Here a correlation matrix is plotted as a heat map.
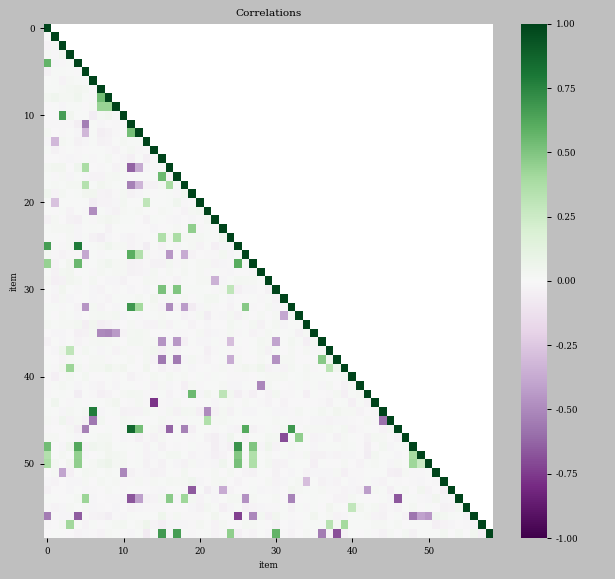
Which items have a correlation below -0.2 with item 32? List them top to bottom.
5, 16, 18, 54
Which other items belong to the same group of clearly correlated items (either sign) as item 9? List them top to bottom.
7, 8, 35
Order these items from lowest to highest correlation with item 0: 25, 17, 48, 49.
17, 49, 48, 25
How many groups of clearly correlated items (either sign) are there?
15
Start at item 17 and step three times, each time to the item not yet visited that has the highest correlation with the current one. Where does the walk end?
30
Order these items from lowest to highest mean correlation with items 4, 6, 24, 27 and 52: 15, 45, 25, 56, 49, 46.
56, 45, 46, 15, 49, 25
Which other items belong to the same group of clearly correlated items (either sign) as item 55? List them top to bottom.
40
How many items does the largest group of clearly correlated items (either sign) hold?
9
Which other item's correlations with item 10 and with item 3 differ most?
2
